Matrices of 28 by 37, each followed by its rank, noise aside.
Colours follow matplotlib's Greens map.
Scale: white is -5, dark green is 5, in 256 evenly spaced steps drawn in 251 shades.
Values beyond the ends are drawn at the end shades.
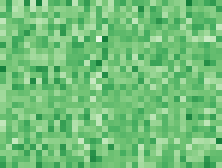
six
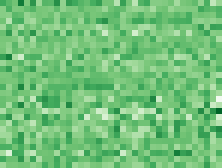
four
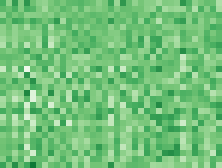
four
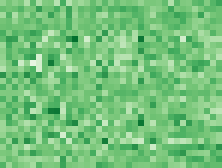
five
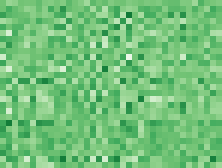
three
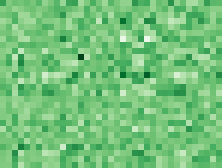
four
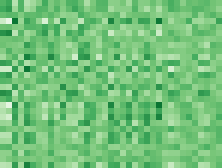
two
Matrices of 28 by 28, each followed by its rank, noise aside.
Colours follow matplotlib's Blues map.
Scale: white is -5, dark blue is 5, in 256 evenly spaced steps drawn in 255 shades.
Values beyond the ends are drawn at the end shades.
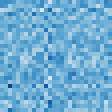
four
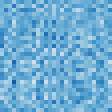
three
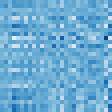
two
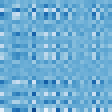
one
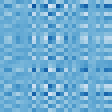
one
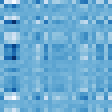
one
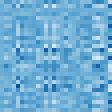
two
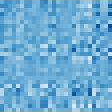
three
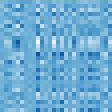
two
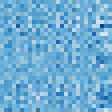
four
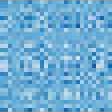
two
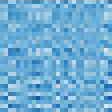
two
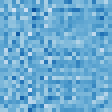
four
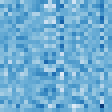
three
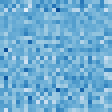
four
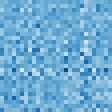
four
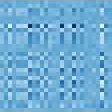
one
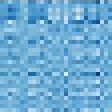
two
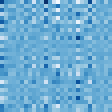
two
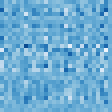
three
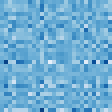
three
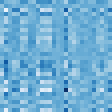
two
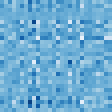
three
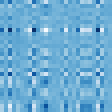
one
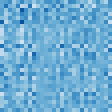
three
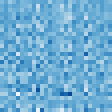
four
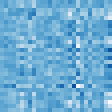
three
